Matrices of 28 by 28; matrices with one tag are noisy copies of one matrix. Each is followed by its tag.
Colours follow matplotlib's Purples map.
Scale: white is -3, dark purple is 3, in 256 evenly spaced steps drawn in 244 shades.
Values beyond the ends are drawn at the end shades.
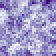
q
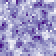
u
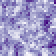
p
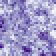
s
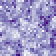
p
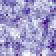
p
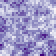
s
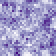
p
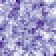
u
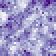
q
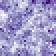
q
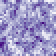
u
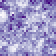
q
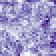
p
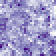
s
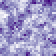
q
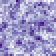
u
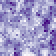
p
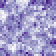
q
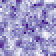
u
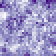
q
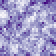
q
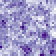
s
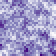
s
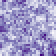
s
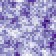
p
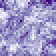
q
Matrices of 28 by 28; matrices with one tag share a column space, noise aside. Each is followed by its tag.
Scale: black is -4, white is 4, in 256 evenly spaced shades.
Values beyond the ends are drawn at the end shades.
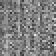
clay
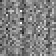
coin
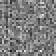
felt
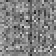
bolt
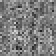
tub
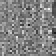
tub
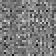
coin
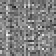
clay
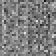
bolt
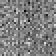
coin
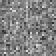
tub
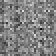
coin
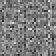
coin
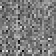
felt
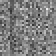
tub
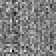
bolt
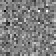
coin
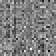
felt
